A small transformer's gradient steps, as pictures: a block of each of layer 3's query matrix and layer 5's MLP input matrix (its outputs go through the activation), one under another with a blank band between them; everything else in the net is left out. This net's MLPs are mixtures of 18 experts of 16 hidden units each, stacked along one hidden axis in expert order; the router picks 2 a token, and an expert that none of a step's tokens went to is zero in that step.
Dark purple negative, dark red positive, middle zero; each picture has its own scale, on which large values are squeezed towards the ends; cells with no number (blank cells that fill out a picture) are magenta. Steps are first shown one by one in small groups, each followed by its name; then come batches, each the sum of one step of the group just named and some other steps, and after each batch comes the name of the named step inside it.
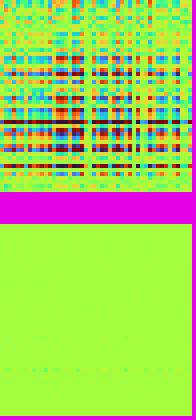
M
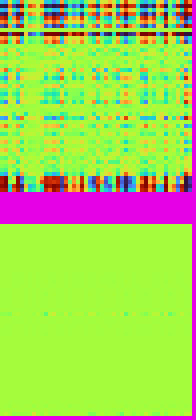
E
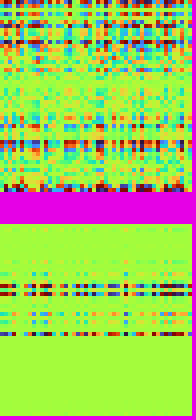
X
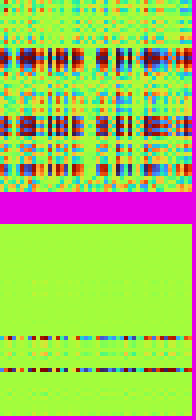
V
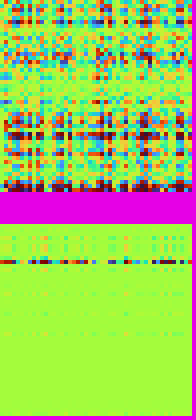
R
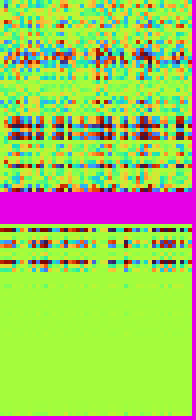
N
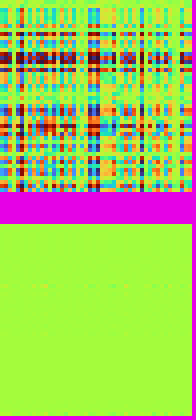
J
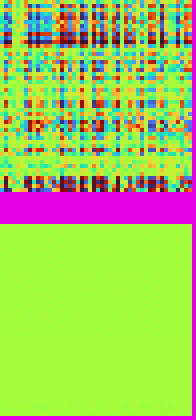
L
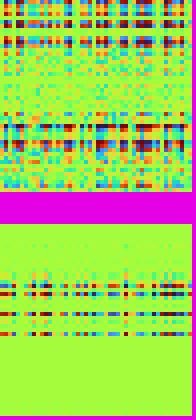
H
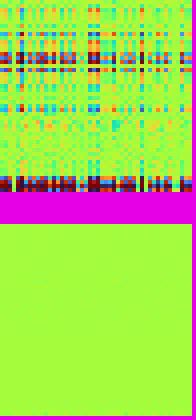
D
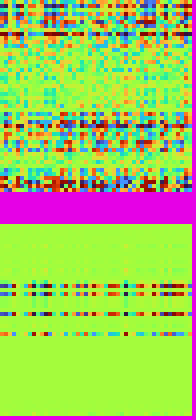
E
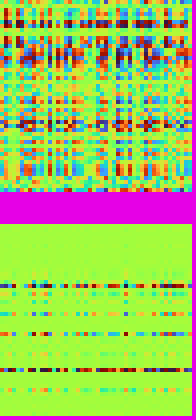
H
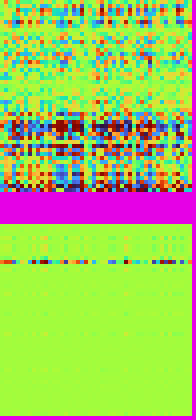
R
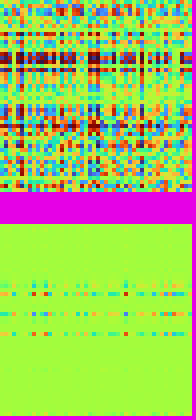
J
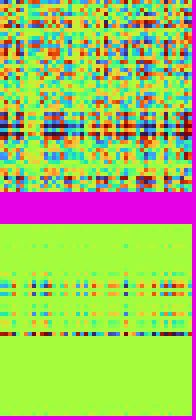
H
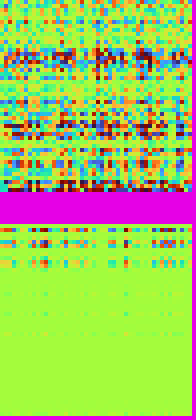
N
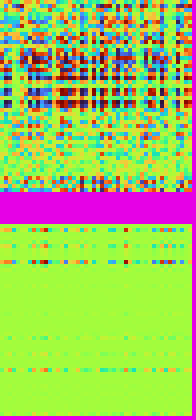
L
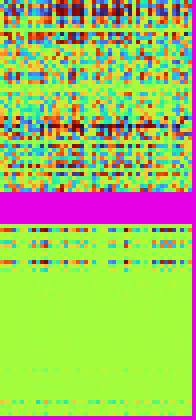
N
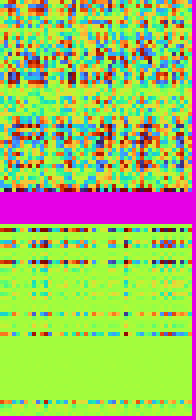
N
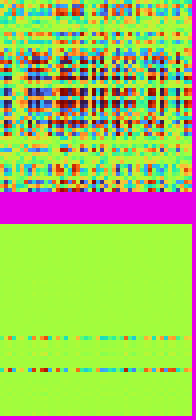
V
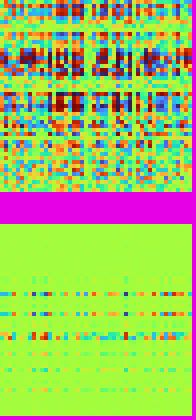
V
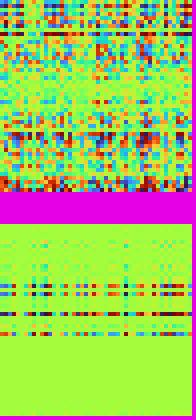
E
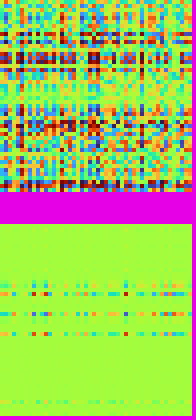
J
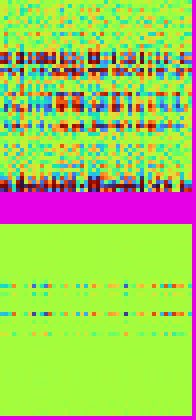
D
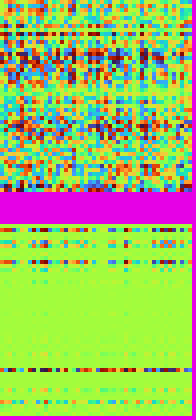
N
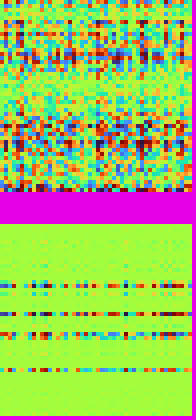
V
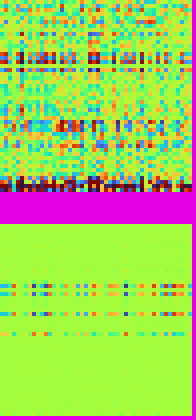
D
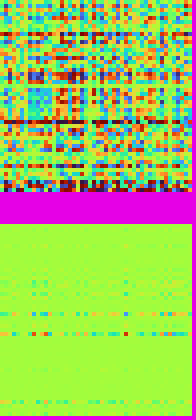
M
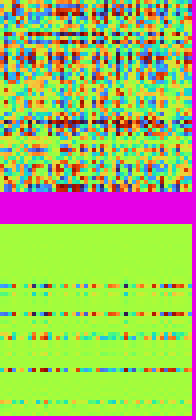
V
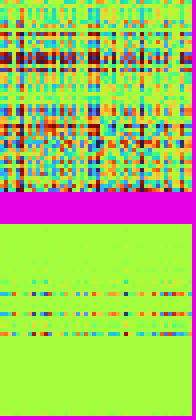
J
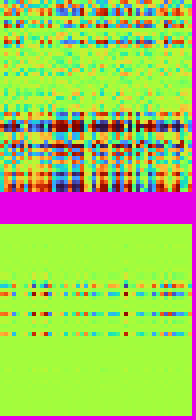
H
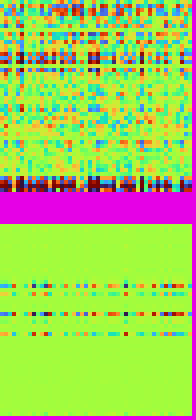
D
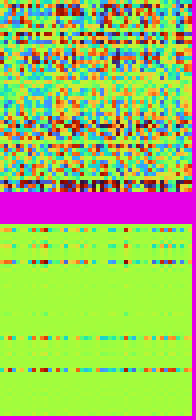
V
